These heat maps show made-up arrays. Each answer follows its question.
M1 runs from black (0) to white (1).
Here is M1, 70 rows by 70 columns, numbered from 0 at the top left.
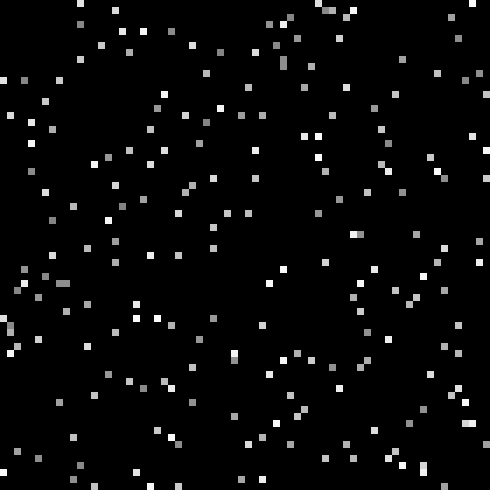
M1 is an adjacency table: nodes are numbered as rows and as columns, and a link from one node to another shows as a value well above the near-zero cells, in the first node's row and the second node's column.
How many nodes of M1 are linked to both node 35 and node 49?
2
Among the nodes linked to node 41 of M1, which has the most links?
node 63
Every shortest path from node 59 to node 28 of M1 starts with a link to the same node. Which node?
node 42
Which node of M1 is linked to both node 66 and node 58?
node 60
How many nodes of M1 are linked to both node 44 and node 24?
0
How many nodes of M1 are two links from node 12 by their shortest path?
5
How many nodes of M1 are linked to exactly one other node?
2
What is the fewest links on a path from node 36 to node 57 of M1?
7
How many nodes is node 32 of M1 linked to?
1
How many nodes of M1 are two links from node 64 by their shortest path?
3
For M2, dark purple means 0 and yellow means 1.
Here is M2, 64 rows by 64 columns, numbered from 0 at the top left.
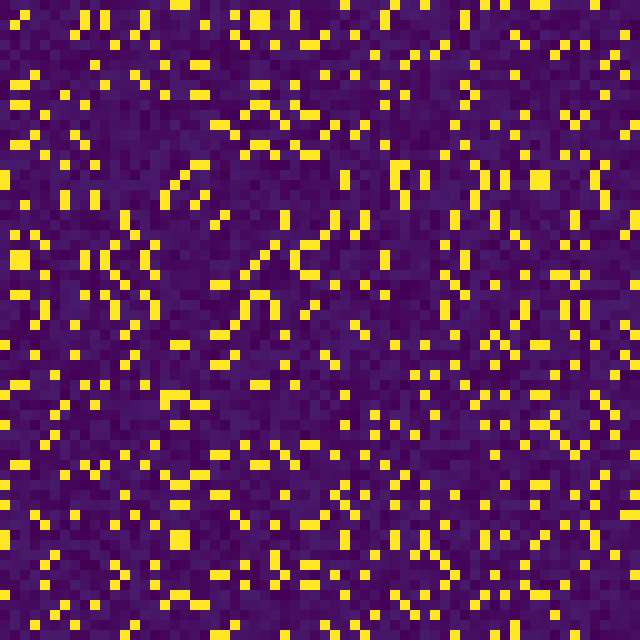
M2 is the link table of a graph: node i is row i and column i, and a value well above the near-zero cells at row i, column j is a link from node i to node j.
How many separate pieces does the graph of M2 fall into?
2
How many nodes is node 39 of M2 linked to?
11
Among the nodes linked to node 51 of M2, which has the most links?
node 63
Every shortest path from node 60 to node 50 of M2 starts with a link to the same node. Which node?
node 16
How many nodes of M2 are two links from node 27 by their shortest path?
5
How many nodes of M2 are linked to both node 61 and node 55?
4
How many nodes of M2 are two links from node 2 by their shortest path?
8
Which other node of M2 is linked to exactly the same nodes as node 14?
node 10
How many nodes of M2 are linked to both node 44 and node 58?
8
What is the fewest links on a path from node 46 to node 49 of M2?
5
